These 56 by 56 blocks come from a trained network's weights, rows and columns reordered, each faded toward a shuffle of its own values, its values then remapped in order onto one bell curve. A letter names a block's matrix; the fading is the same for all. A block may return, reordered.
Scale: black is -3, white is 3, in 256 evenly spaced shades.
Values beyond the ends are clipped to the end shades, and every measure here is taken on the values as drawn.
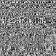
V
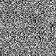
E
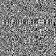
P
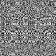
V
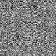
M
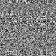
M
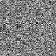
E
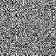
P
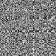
P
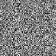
P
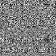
M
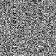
E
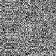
E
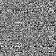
M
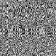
P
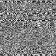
V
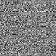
M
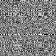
V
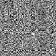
P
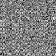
M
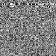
M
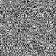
M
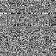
M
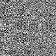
E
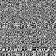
V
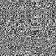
M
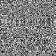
M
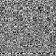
M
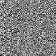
P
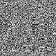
M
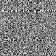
M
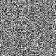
E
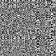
P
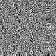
E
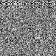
M
